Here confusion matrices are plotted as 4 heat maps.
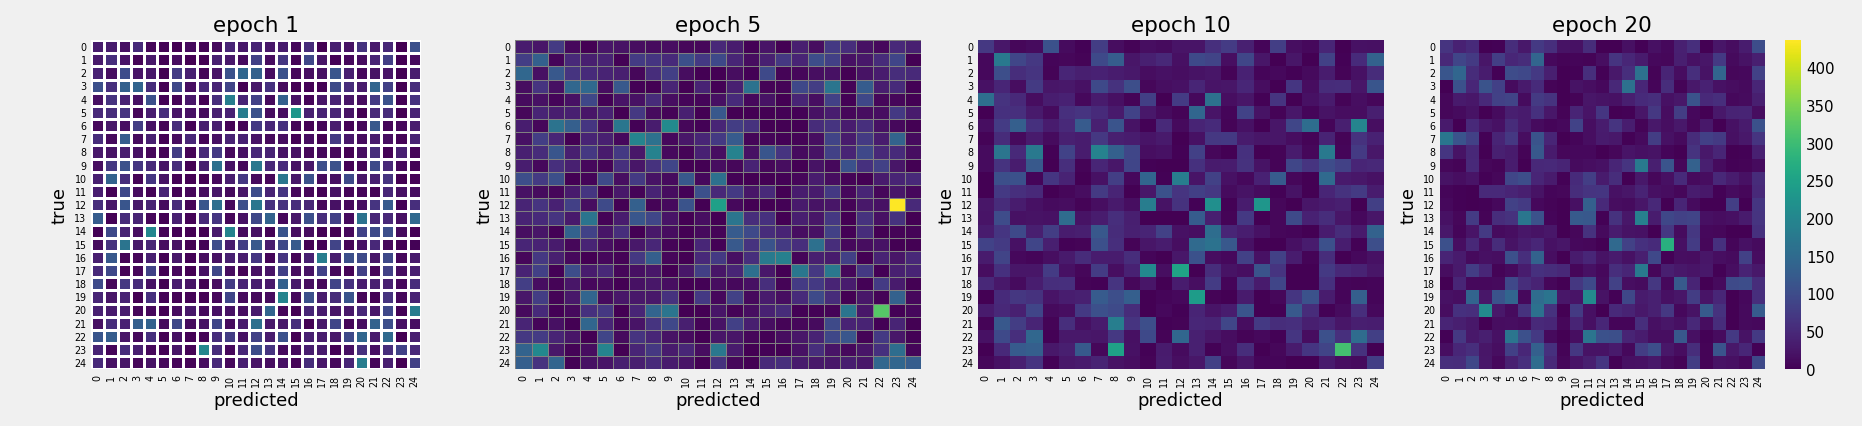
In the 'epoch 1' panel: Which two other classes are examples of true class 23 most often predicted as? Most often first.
8, 12
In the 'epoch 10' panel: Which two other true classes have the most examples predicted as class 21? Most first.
8, 10
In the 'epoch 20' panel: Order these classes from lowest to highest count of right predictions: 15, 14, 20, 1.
14, 15, 1, 20
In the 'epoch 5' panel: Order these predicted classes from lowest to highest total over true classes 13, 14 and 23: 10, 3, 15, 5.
10, 15, 3, 5
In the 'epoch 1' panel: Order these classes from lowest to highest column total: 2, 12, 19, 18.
19, 18, 2, 12
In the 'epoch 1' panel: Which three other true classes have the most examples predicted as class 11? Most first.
5, 2, 12
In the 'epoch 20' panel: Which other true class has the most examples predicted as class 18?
22
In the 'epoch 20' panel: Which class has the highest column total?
7
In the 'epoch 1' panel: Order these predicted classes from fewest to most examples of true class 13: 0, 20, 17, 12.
17, 12, 0, 20
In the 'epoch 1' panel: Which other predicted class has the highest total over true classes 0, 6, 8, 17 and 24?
20
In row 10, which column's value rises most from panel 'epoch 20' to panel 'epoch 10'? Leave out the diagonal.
12
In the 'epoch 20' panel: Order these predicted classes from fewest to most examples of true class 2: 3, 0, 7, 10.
10, 3, 7, 0
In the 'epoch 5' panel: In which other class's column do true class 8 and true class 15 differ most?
18
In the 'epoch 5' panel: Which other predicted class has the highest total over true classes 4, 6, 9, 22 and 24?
2
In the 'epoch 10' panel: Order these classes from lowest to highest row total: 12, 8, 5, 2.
2, 5, 12, 8
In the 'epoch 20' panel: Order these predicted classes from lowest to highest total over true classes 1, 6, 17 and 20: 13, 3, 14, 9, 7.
9, 14, 13, 3, 7
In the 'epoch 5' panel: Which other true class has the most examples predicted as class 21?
3
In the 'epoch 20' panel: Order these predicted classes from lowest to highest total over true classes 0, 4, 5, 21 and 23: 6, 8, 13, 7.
13, 6, 8, 7
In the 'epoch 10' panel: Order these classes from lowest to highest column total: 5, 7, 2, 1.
5, 2, 7, 1
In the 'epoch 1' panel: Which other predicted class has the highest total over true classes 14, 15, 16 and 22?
1
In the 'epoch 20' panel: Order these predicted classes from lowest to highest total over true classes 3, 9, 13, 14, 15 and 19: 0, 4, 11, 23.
23, 0, 4, 11
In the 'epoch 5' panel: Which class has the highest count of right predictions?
12
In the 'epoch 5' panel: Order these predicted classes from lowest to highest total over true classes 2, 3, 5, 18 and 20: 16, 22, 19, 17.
16, 17, 19, 22
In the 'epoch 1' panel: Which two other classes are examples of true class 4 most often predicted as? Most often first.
10, 14
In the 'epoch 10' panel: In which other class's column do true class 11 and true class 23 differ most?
22
